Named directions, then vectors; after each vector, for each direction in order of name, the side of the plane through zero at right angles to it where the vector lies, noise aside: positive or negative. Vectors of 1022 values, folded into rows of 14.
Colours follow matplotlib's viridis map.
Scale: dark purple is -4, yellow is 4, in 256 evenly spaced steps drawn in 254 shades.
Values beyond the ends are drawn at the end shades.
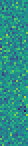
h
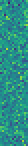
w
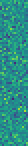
negative, negative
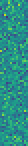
negative, negative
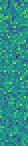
positive, positive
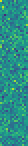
negative, positive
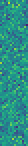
positive, negative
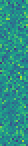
negative, positive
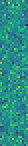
positive, negative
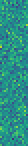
negative, positive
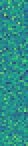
negative, negative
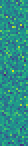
positive, positive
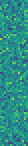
positive, positive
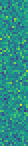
positive, positive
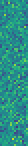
positive, negative
